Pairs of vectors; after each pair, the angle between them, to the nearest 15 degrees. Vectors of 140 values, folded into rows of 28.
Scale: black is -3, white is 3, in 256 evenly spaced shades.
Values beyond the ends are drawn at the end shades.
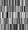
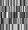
165 degrees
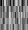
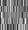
90 degrees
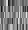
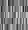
30 degrees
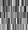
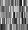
120 degrees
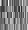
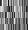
150 degrees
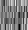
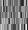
105 degrees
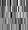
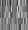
30 degrees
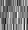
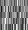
135 degrees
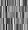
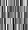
165 degrees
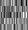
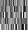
105 degrees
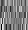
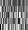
120 degrees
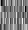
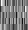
165 degrees
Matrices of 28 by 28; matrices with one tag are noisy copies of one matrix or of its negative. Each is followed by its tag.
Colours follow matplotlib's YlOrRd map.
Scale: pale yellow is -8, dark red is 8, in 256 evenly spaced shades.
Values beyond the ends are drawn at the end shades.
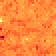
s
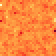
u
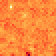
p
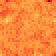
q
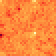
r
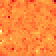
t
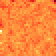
t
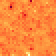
p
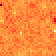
u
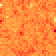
u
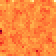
t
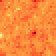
r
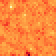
p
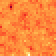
p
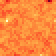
q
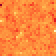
u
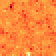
p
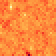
p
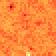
p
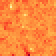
p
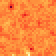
p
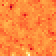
p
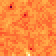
p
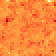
q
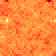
q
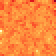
t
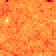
q
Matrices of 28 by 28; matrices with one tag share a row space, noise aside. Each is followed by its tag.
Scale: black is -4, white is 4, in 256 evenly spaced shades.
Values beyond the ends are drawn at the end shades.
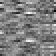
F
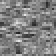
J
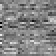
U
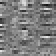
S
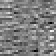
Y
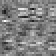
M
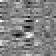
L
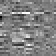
L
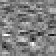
M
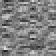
M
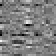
L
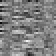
L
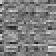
U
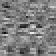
M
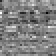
U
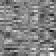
Y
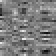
S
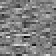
J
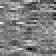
F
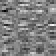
M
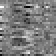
L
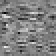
M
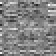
U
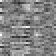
L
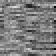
F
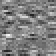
M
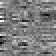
S
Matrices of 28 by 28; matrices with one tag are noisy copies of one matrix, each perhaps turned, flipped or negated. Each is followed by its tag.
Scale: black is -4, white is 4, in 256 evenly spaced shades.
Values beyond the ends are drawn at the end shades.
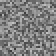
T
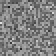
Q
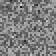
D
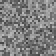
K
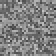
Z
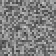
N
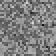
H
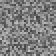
D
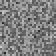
D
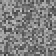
D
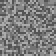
N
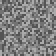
D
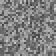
Z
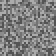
Q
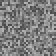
Q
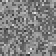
K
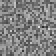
N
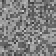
K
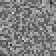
T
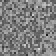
H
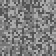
D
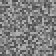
N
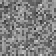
Z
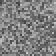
H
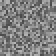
N
